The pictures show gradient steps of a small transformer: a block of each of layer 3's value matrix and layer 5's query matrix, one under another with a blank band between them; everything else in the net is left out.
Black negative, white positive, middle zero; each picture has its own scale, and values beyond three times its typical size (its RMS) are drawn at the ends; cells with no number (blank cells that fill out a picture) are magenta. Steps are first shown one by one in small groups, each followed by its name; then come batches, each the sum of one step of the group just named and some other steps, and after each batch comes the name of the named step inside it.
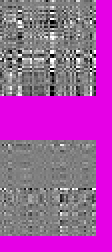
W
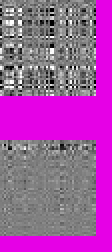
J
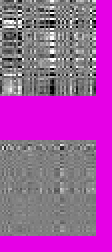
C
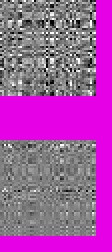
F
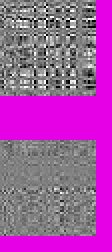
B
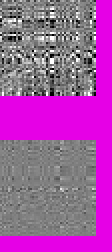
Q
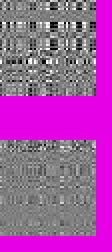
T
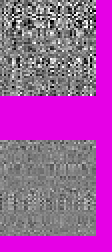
F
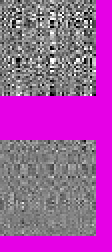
Q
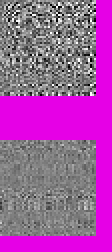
F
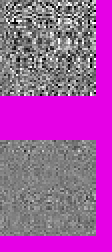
B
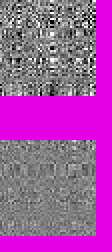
C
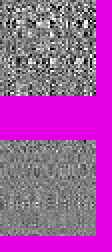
T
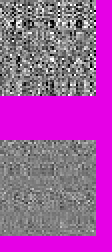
F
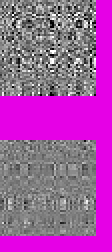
Q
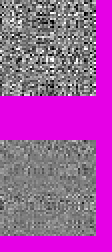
J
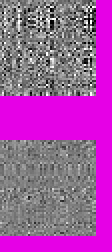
J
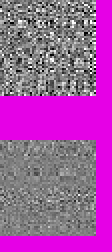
B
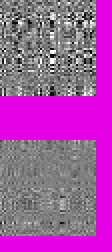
Q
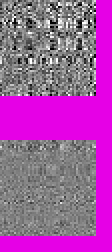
T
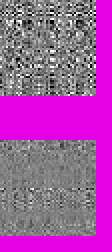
J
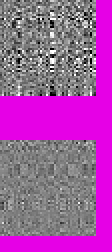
W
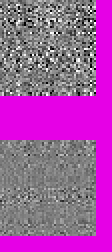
F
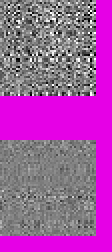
F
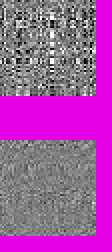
B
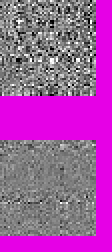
F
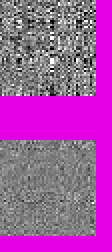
Q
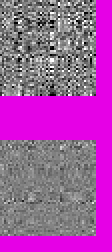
F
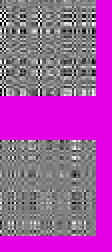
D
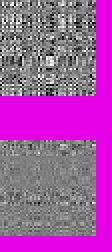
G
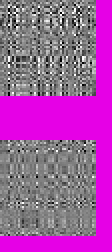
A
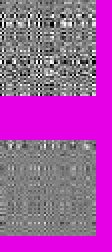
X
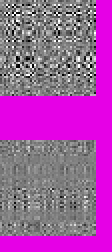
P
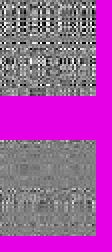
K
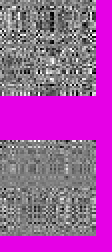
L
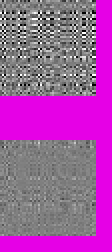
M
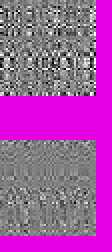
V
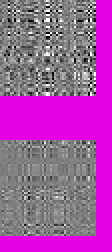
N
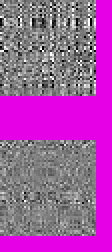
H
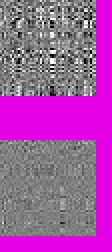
G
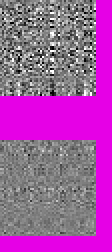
M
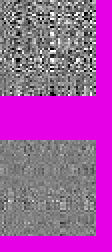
P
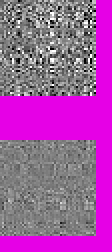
N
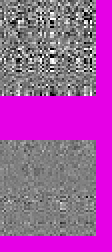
K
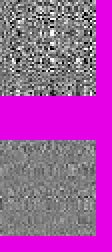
X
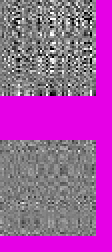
A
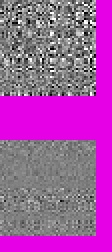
V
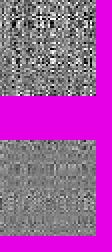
K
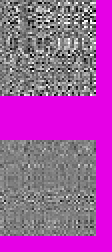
N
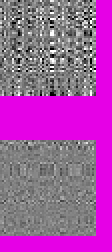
V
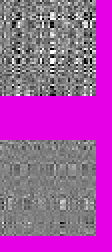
X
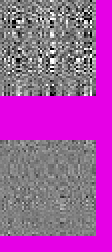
A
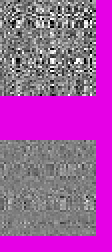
P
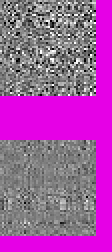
N
